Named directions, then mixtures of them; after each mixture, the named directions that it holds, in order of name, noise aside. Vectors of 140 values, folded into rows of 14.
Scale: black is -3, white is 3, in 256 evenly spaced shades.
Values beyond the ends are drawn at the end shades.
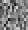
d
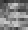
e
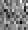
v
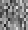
d, v.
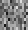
d, v.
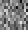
d, v.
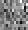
v.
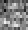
e, v.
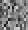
d.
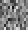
d.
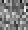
v.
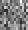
d, v.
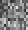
d, e, v.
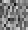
d.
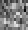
e, v.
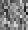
d, e, v.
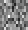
d, v.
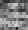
e.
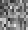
d, e, v.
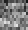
e, v.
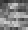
e.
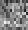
e, v.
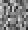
d.
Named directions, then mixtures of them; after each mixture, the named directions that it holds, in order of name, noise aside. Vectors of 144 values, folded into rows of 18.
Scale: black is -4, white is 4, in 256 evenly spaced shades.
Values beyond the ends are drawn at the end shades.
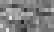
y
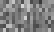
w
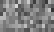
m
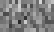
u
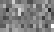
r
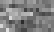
y.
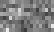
r, y.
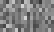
w.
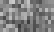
w, y.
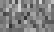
u.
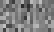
w.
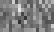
r, u.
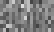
w.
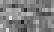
y.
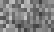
w, y.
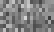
w.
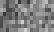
m, y.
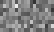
m, r.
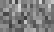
u.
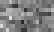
y.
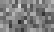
u, y.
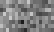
m, y.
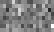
r.
